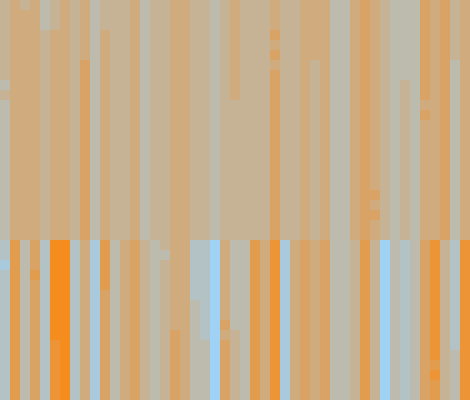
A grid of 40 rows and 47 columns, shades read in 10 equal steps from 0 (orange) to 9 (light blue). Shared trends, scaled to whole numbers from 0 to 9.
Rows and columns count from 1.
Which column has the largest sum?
22
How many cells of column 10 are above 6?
16
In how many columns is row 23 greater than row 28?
20
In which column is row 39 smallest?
7
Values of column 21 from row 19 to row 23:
5 5 5 5 5
